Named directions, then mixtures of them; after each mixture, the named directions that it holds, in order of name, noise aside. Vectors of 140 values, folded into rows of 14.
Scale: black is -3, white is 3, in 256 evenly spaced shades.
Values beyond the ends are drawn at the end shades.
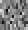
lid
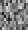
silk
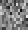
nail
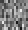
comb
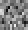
lid, nail.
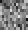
comb, nail.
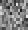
nail.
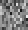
nail.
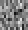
comb, silk.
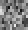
lid, nail.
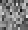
nail.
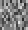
lid, silk.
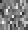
lid.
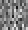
comb, lid.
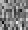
comb.
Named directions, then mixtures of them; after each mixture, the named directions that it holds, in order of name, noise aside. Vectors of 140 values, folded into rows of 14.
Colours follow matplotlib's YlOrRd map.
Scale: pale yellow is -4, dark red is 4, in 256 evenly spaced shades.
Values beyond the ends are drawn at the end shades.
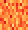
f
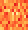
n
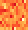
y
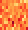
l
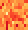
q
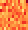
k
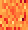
f, l, y.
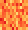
f.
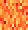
f.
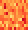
q, y.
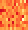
k, l, y.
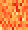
f, n, y.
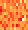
l, q, y.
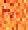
f, n, y.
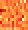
k, l, y.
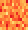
k, q, y.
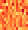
f, k.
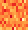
f, y.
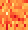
q.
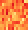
k, q, y.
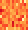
l, y.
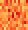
k, n.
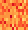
f, y.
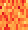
k, q.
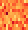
q.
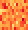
f, y.
